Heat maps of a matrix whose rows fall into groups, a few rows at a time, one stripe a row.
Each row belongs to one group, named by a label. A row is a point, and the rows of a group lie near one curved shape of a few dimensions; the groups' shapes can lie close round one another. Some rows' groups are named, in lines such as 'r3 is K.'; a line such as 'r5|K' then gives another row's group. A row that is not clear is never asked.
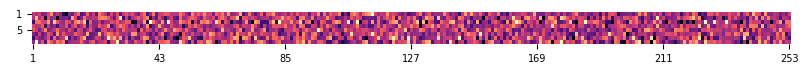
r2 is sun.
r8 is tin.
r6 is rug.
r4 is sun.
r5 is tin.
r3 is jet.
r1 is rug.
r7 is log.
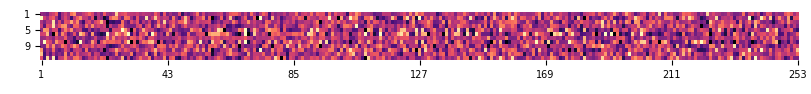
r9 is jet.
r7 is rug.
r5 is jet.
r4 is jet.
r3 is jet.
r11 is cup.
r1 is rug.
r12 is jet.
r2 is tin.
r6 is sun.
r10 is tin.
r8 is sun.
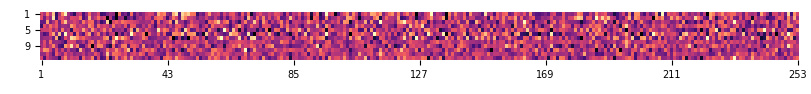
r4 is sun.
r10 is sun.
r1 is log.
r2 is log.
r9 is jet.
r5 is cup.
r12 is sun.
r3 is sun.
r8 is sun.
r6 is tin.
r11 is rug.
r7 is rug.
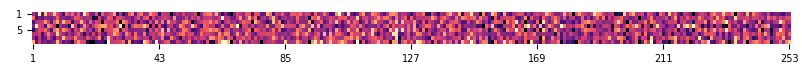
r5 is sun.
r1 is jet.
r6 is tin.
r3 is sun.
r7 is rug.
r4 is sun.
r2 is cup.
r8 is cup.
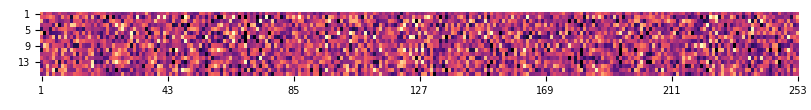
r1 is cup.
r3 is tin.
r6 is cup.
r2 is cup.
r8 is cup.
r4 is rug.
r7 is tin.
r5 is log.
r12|tin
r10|sun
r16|jet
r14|jet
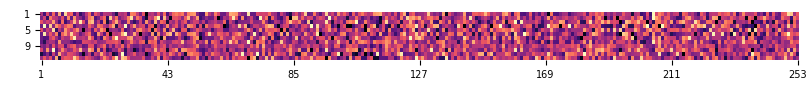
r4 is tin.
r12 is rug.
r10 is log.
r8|rug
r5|jet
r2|rug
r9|log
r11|log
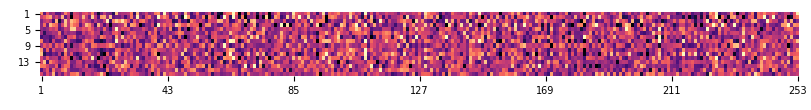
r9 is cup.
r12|cup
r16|jet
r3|rug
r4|jet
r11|cup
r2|cup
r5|rug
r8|cup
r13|tin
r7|log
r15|log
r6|rug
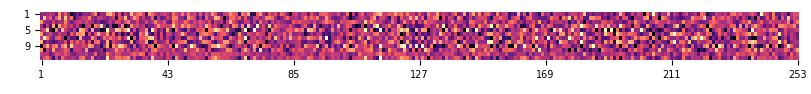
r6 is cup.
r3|tin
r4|log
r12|sun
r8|cup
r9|sun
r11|rug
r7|sun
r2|tin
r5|sun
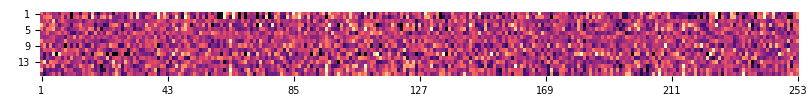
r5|log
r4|tin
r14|log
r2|cup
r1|cup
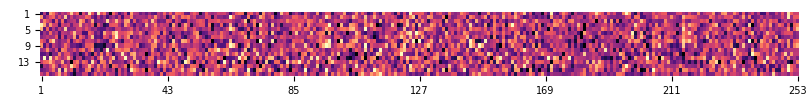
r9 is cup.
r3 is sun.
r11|log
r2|tin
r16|rug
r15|tin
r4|tin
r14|sun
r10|sun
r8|tin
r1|sun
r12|tin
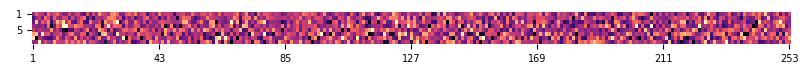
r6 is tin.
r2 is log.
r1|rug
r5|rug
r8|jet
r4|rug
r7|cup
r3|jet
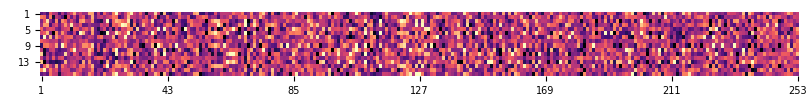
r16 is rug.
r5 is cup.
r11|cup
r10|rug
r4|jet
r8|tin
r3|sun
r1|rug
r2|sun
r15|tin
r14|sun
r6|sun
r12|log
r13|cup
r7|tin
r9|jet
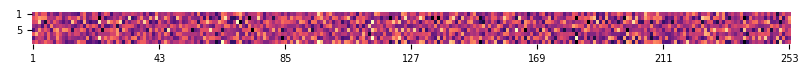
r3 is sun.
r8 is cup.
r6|tin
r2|cup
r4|log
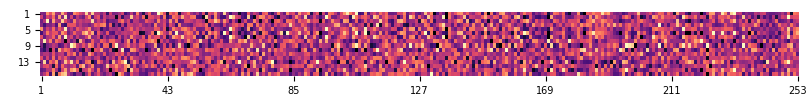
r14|sun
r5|tin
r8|sun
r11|log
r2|tin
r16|log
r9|rug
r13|jet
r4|log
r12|log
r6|jet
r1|jet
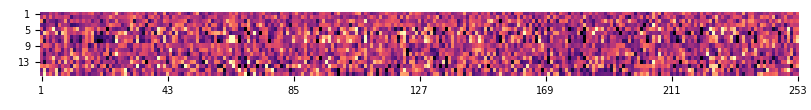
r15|jet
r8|cup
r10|rug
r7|cup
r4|rug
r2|rug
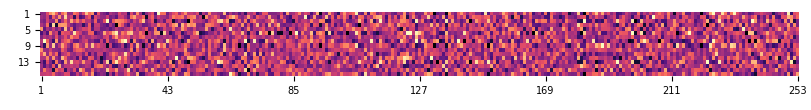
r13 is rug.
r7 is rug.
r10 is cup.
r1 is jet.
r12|log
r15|sun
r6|rug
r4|log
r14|log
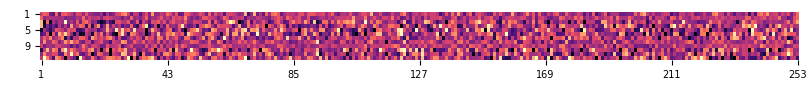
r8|jet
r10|sun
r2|cup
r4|cup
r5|log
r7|cup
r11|jet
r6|log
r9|cup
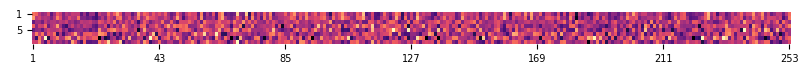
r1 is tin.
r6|cup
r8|sun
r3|log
